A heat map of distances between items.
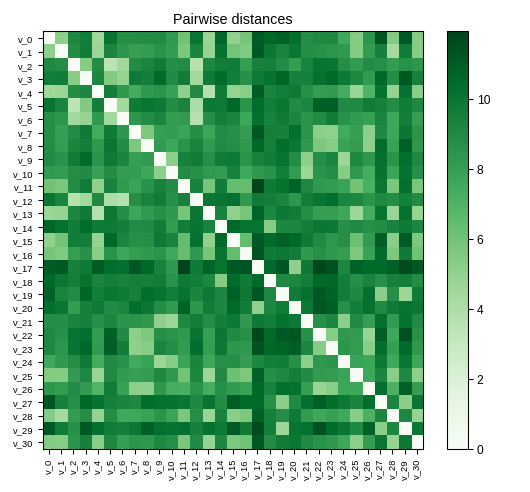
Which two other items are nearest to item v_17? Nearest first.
v_20, v_10
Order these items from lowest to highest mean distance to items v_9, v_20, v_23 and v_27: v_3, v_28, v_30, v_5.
v_28, v_30, v_5, v_3
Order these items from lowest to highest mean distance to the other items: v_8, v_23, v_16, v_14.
v_16, v_8, v_23, v_14
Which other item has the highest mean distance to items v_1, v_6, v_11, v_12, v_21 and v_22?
v_17
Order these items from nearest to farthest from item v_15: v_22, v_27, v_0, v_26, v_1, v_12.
v_0, v_1, v_26, v_22, v_12, v_27
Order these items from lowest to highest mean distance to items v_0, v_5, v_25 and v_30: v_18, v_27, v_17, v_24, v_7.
v_24, v_7, v_18, v_27, v_17
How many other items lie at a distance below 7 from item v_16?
9
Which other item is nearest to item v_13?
v_4
